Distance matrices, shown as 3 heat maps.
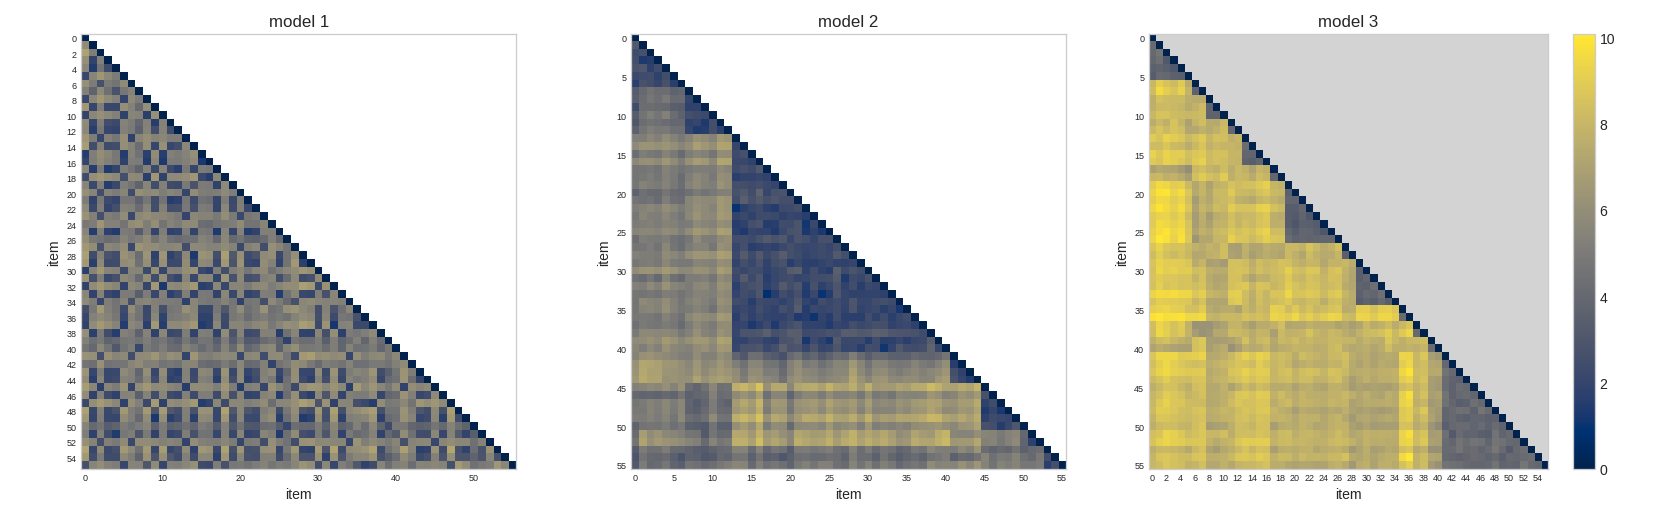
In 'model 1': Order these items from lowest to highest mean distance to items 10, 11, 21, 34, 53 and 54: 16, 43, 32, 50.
43, 50, 16, 32
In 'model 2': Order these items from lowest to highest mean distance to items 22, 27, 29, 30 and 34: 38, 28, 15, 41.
15, 28, 38, 41
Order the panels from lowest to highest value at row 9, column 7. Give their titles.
model 2, model 1, model 3
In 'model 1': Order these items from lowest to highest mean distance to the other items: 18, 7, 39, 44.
44, 39, 7, 18
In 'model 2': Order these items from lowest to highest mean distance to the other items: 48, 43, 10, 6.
6, 10, 48, 43
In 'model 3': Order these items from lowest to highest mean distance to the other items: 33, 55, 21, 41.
55, 41, 21, 33
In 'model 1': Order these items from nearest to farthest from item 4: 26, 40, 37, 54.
54, 40, 26, 37
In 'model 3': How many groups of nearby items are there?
13
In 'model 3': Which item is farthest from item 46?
36
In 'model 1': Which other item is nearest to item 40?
7
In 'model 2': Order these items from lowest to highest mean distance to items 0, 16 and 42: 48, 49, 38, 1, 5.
38, 5, 1, 48, 49
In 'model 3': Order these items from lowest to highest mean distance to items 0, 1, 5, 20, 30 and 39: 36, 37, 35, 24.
24, 37, 35, 36
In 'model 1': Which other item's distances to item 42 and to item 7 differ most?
24
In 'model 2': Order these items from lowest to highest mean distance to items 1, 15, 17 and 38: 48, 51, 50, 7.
7, 50, 48, 51
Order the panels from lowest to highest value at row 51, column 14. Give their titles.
model 1, model 2, model 3
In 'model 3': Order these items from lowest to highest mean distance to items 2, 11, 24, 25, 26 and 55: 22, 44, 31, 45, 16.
22, 45, 44, 31, 16
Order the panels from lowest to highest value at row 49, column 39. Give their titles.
model 1, model 3, model 2
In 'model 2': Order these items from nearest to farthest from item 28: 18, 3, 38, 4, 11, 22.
22, 18, 38, 3, 4, 11
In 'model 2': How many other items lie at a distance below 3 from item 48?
5
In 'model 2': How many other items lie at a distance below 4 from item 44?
3
